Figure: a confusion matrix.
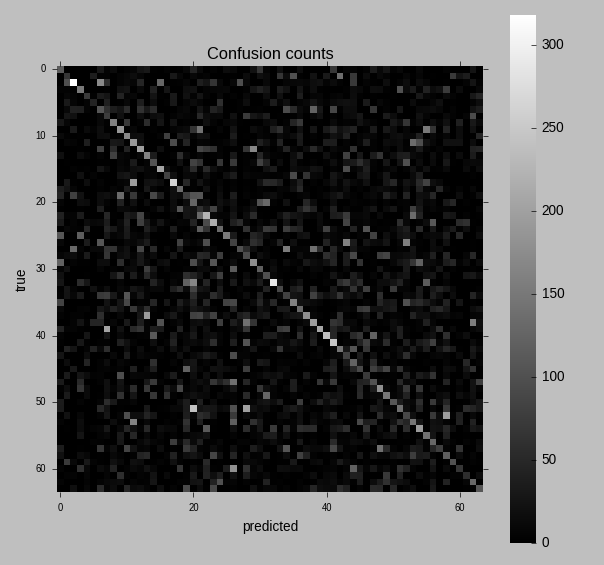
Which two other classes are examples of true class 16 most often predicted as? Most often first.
35, 37
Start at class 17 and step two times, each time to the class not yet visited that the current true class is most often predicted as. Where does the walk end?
53
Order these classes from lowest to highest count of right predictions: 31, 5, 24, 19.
5, 19, 31, 24
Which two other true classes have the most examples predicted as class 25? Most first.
35, 47
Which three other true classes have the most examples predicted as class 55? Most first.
9, 32, 17
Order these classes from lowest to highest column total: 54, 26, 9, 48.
48, 9, 54, 26
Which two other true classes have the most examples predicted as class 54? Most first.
29, 11
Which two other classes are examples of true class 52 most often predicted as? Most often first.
58, 10
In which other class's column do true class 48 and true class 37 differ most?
13
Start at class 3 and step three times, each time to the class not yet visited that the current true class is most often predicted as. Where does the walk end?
31
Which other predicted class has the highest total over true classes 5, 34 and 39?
7
